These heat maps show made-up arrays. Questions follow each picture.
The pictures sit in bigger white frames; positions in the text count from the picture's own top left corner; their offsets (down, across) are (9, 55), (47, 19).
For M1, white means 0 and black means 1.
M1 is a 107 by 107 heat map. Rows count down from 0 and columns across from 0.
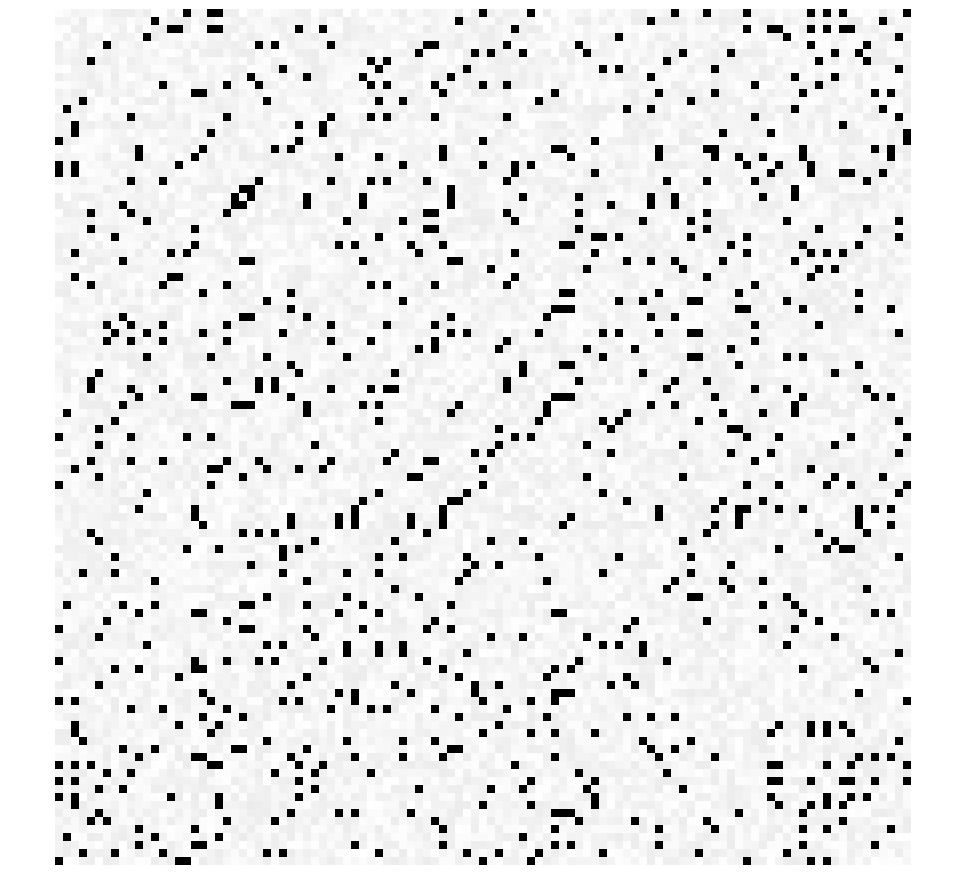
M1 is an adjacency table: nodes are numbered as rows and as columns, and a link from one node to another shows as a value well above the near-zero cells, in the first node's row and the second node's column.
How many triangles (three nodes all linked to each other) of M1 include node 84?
6
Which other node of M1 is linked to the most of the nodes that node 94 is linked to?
node 2
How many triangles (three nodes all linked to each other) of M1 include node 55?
4
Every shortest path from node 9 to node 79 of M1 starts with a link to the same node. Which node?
node 47
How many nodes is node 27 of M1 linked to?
8
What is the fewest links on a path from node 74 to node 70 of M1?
3
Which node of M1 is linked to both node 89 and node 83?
node 15
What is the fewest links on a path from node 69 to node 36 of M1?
4
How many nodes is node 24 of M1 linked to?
9
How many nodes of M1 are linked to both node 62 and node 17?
7
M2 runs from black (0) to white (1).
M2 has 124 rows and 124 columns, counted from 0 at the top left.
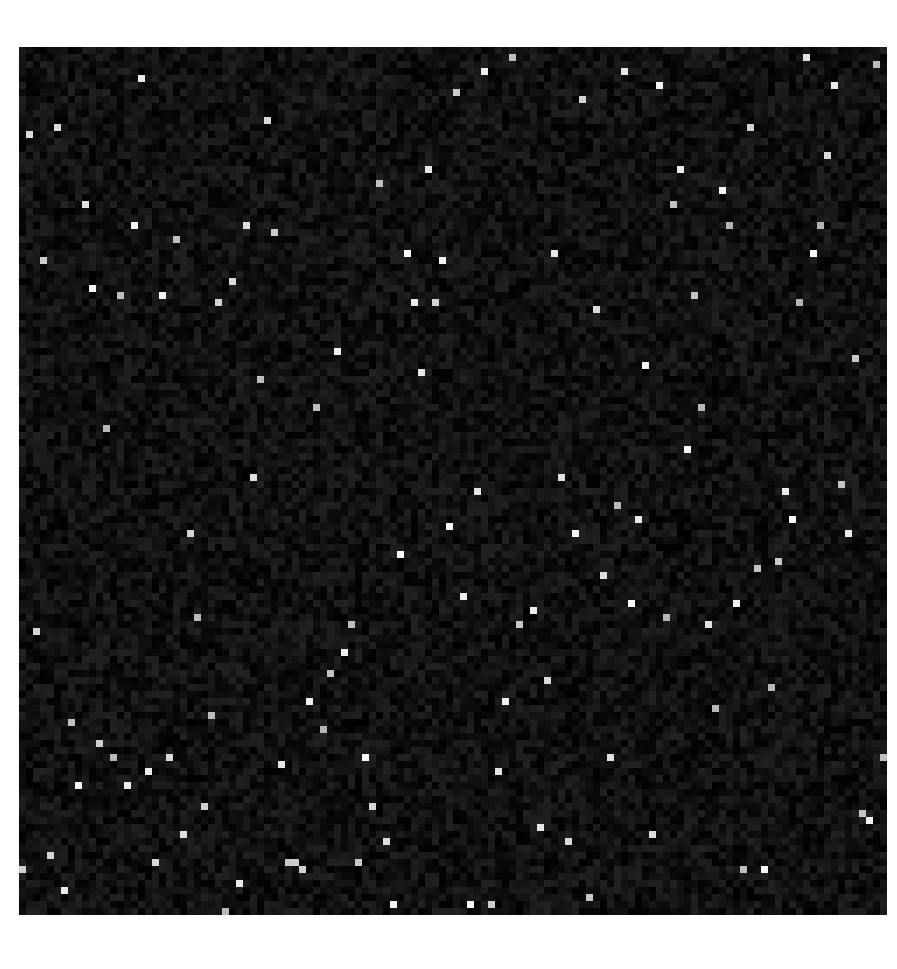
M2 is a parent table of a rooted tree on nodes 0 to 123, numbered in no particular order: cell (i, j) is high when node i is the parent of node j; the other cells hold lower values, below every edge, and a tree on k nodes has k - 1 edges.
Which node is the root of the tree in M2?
72
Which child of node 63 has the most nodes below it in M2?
109
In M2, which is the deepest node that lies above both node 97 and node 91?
5
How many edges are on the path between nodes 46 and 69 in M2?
6
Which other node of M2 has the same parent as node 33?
77
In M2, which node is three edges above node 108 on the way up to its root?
7
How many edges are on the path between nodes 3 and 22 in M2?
6
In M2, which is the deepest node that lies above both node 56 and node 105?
36
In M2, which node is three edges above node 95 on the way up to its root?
86
